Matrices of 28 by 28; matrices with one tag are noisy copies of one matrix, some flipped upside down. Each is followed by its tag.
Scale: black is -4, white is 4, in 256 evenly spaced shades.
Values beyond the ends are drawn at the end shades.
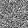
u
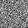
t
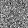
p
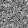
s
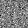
t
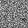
t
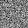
s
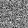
s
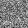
s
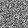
u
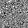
u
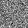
u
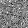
u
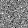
p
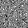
t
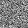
u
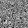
s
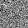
s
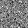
p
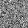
u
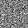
t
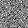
p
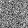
u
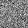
t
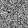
p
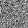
u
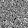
s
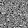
t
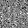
t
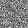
s
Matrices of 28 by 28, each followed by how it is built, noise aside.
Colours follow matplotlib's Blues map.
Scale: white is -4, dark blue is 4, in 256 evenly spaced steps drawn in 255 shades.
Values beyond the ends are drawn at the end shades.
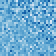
upper triangular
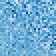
upper triangular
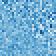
upper triangular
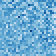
upper triangular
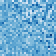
upper triangular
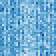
blocks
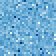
sparse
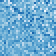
upper triangular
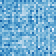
blocks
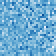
upper triangular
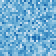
noise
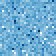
sparse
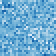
block diagonal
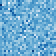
block diagonal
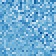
upper triangular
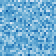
blocks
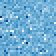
sparse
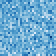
noise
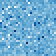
sparse
